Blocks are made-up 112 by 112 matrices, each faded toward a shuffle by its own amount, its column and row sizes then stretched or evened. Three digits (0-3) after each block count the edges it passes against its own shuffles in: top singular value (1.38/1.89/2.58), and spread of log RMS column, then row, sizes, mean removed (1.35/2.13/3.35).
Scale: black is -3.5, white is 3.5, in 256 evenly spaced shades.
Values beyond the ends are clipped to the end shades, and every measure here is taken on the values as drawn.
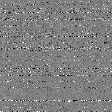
1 0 3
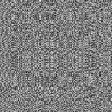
3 2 0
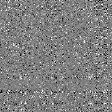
2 2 2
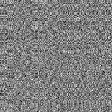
3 1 1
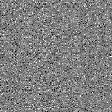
2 1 0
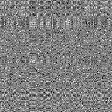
3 0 2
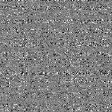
0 1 3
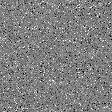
0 0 1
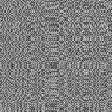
3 1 0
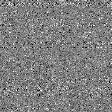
0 1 2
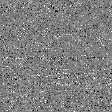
0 0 2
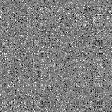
2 0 1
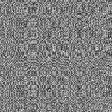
3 0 1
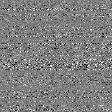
0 1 3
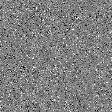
1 1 1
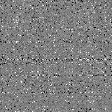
2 1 2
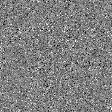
0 1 1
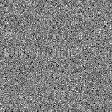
2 1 0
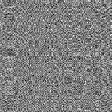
3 1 0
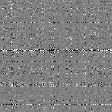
2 2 3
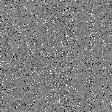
0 2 0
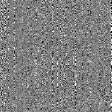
2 3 0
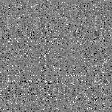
2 1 2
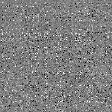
1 2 2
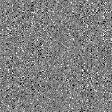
2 2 1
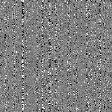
2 3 0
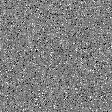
1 0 0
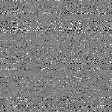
2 1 3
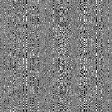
3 3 0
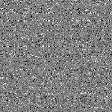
2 0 2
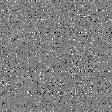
1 1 2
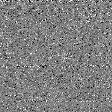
1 0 2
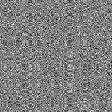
3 0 0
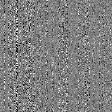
0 3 0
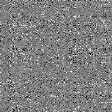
2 2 2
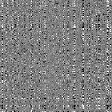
3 3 2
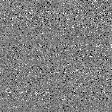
0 1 2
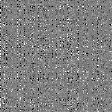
1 3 2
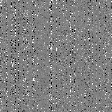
0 3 0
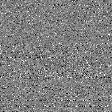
1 0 2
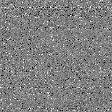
1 1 2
